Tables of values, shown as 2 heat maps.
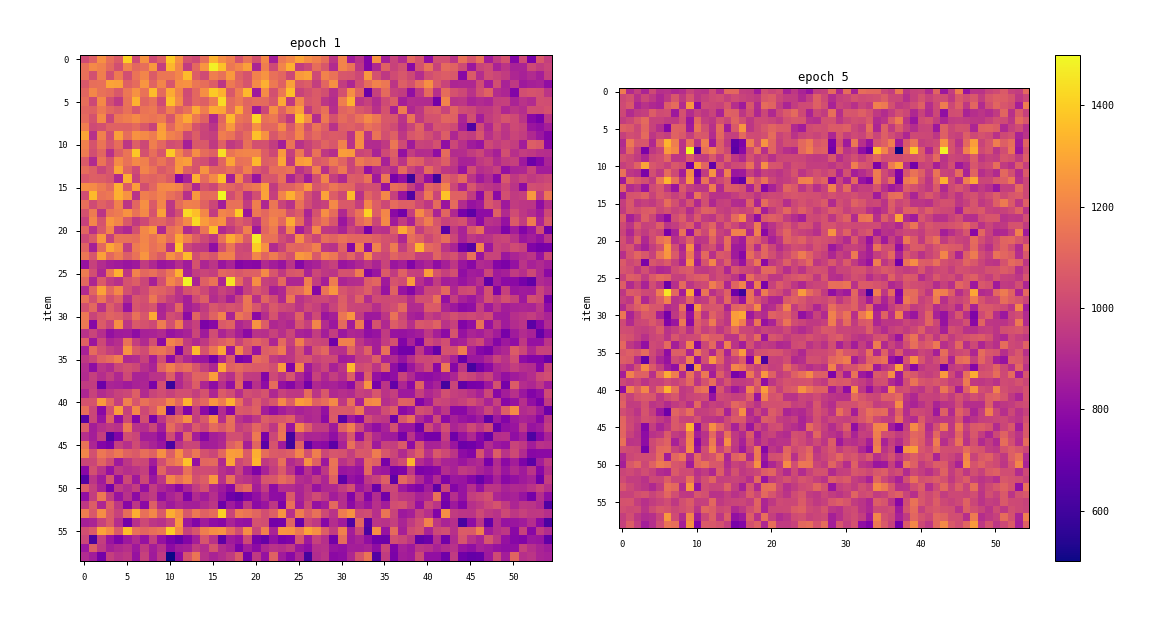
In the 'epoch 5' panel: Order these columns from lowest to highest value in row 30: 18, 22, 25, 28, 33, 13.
25, 18, 13, 22, 28, 33
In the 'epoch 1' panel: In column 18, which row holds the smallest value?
51
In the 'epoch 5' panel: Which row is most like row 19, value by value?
31
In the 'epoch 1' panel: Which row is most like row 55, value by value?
0
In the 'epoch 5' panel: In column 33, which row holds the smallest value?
27
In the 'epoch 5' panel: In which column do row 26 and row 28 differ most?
6
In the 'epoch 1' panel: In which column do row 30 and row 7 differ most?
20
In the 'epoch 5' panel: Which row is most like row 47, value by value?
34
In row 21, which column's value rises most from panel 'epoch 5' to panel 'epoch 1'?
20
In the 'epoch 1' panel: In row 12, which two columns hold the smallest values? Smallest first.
52, 53
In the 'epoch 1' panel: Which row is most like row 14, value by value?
34
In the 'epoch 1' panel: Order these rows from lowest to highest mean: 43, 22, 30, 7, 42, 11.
42, 43, 30, 22, 11, 7
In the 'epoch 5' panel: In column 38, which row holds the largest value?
48
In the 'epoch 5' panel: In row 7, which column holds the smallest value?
15
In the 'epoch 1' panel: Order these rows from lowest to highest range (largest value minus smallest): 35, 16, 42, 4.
35, 42, 4, 16
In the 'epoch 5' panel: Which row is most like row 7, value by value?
38
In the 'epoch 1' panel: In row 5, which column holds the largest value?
16
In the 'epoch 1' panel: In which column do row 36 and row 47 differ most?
38
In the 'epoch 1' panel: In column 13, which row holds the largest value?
19
